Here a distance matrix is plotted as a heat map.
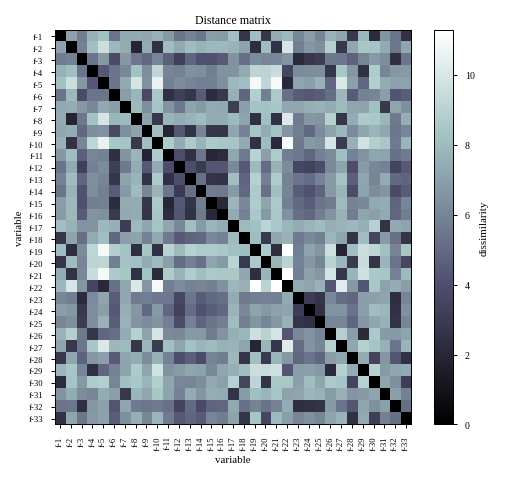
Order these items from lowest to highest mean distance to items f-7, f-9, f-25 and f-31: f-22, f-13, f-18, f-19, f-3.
f-3, f-13, f-18, f-22, f-19
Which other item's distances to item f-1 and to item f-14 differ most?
f-30
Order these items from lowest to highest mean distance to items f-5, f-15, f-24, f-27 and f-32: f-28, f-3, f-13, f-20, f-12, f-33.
f-3, f-12, f-13, f-28, f-33, f-20
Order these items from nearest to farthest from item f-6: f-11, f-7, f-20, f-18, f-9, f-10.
f-11, f-9, f-18, f-20, f-7, f-10
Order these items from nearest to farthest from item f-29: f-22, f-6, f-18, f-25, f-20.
f-22, f-6, f-25, f-18, f-20
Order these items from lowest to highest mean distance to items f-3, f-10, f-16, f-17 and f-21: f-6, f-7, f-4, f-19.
f-19, f-6, f-7, f-4
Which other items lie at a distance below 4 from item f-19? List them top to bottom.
f-2, f-8, f-10, f-21, f-27
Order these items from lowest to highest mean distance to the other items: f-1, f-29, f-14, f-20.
f-14, f-1, f-20, f-29
